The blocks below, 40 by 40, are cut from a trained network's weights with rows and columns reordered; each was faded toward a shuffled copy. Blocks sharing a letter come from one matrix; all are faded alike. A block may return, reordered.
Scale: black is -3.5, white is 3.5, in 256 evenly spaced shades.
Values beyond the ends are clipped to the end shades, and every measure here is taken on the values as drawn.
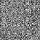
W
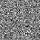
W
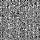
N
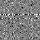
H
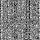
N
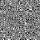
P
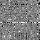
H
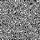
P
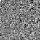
P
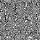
H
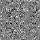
P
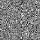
H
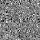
P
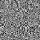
W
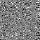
P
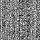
N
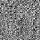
W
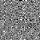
P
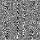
H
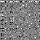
H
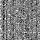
N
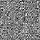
P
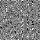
H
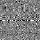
H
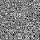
P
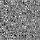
P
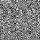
P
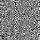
H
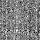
N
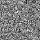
W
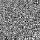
W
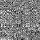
P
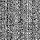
N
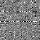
H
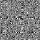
P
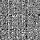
N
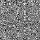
P
